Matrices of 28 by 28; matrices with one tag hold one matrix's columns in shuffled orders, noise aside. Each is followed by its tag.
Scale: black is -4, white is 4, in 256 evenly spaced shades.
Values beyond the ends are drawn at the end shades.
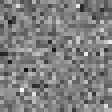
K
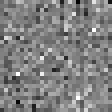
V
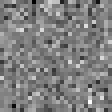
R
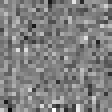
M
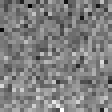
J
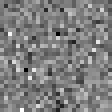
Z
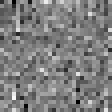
V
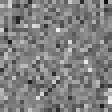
R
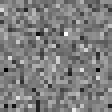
Z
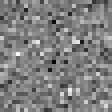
K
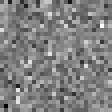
R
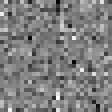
V
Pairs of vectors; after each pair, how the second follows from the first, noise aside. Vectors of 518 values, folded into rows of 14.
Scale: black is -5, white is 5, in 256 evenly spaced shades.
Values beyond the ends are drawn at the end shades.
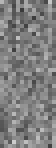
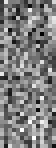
reversed, negated, scaled up.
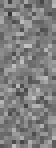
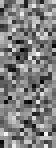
reversed, negated, scaled up.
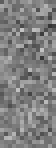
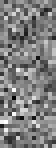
reversed, negated, scaled up.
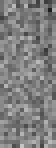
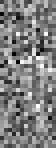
wrapped around, negated, scaled up.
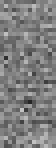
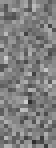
sign-scrambled.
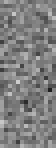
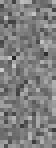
shuffled.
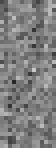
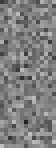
shuffled.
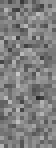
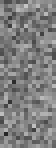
shuffled.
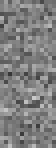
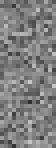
shuffled.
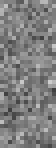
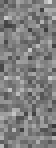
shuffled.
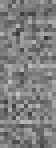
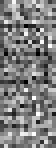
reversed, negated, scaled up.
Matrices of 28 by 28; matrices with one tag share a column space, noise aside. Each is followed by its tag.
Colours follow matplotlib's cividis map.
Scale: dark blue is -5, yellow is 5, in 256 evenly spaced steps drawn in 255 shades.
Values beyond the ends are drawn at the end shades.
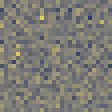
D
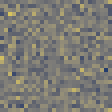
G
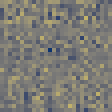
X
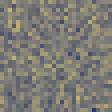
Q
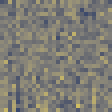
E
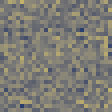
G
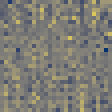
X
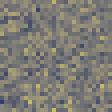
Q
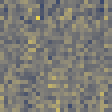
X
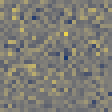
D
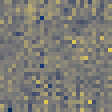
X
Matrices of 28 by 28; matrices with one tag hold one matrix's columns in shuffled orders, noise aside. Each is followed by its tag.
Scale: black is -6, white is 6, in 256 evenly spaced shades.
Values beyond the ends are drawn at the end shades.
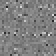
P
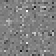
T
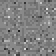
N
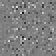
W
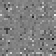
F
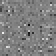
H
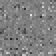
F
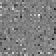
F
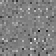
N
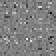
W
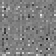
F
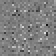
H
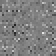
H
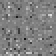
F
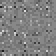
T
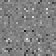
N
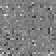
F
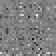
F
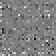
F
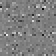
P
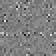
P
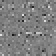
P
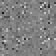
W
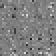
F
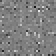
T
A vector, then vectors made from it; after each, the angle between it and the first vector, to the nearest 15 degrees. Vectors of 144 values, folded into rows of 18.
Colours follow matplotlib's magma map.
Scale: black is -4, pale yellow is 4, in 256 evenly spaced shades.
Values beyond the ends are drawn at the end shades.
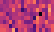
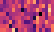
15 degrees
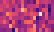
165 degrees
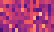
150 degrees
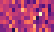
165 degrees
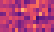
135 degrees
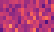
120 degrees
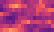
75 degrees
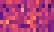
120 degrees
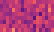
30 degrees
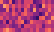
75 degrees
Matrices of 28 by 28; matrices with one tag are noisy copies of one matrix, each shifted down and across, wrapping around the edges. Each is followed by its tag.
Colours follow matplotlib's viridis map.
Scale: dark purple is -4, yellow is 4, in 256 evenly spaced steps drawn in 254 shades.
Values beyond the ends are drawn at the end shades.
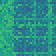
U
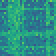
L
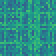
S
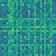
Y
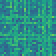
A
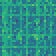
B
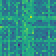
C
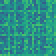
B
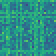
A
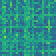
B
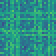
A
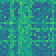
U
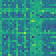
C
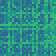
S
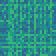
Y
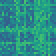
L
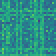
A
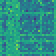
U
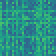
Y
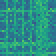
C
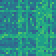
L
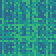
S
